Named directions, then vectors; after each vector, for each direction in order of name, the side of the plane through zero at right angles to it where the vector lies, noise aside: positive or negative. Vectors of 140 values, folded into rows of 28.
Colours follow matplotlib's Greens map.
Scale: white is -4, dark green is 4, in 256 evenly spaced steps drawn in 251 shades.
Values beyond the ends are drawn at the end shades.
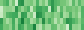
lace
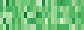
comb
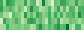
positive, negative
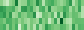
negative, negative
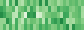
negative, negative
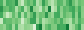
positive, negative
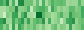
positive, positive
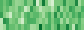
positive, negative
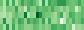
positive, positive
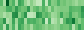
positive, positive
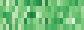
negative, negative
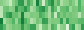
negative, positive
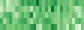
negative, positive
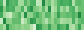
positive, negative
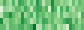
negative, positive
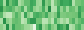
positive, negative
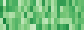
positive, negative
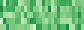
positive, negative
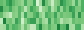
positive, negative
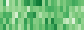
negative, negative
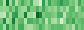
positive, positive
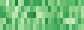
negative, negative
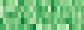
negative, positive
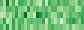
positive, positive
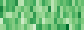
positive, negative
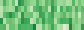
negative, positive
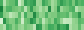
positive, negative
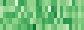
negative, positive
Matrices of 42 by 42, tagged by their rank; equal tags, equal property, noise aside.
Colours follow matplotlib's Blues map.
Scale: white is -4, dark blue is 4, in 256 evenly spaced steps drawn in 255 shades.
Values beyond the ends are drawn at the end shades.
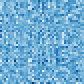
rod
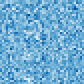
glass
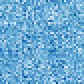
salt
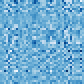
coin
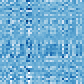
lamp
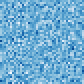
glass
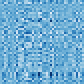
lamp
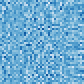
rod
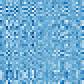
lamp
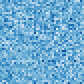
salt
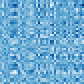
lamp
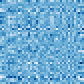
coin
